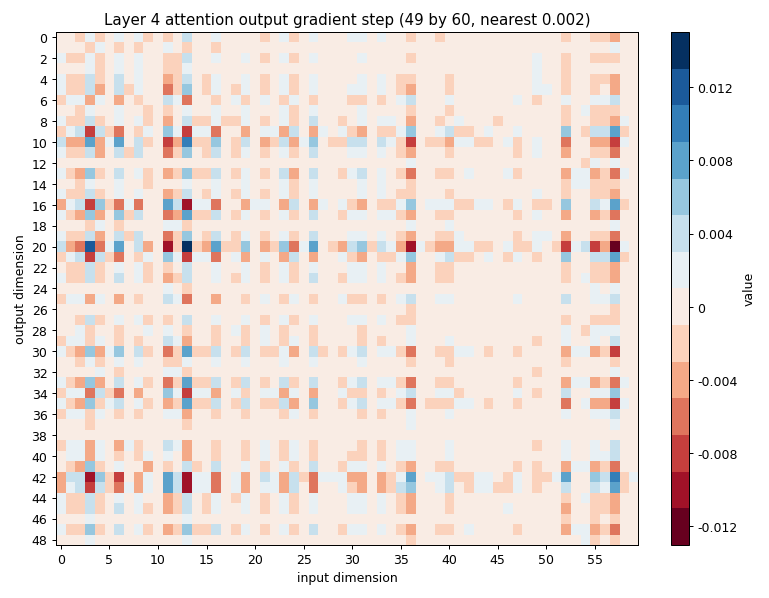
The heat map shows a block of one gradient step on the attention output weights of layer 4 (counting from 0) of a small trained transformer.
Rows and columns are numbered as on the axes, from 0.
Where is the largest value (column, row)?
13, 20
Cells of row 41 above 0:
12
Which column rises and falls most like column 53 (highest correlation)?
54
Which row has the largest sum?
42
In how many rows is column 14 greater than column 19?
13
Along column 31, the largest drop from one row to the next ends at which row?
21
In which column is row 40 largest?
57
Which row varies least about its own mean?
38
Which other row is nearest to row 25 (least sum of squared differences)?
6
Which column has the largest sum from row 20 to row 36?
3
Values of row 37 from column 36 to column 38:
0.002 0 0
